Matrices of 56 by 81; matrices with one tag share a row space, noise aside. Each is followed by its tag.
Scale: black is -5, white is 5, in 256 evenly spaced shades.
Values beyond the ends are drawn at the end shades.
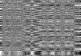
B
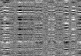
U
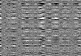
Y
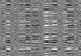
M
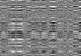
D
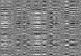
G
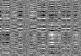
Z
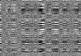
Y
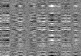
Z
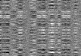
Z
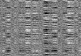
M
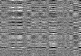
D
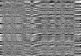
B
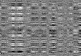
D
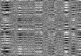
U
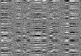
G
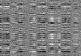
Z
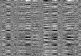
M
